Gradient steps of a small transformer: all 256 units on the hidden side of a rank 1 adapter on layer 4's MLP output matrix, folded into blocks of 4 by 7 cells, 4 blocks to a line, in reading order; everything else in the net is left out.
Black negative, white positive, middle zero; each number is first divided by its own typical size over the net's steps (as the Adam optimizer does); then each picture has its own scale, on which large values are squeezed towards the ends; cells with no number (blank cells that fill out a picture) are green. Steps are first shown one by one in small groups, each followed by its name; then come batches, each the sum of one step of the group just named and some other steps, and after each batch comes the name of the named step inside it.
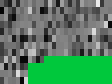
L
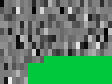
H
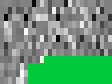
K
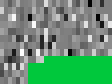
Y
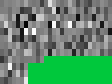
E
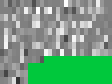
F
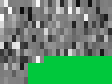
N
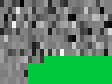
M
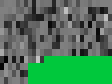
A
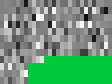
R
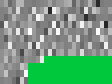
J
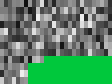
R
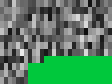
Y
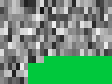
J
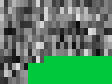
N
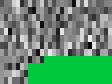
H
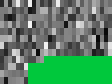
H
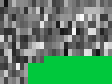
L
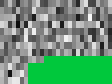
E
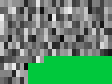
N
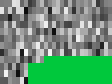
J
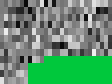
R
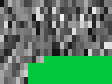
R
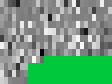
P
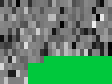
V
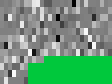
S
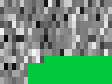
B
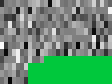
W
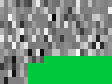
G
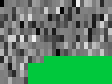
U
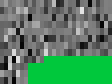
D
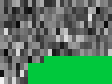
W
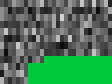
W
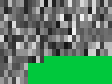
B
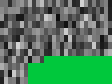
S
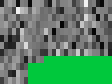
V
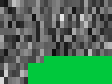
U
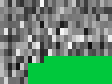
P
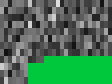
V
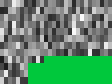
B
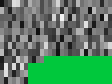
U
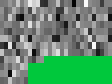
S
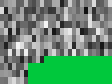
V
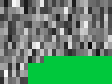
S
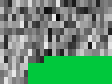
S
